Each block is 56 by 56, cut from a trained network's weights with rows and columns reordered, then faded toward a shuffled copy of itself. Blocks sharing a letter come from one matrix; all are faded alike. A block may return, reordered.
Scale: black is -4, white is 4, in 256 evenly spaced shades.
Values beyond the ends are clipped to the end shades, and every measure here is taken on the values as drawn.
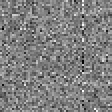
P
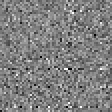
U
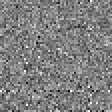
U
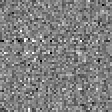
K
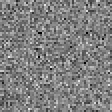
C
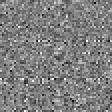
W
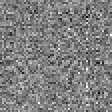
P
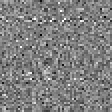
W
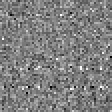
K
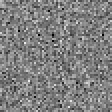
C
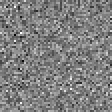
U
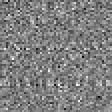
W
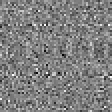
W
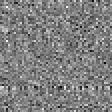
W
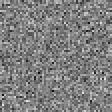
P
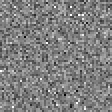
U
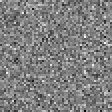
P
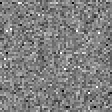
K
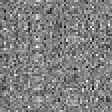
W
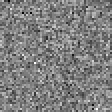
C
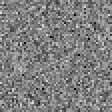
C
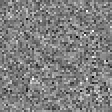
U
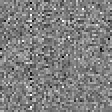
P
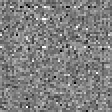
K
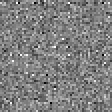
K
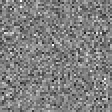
U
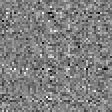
U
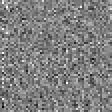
P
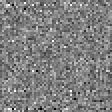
K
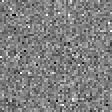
K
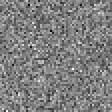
C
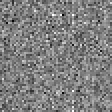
K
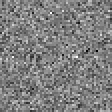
C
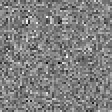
P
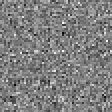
P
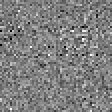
U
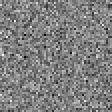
C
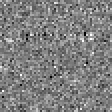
K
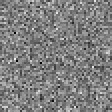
C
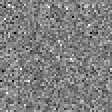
K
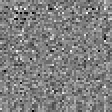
U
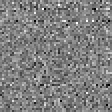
U
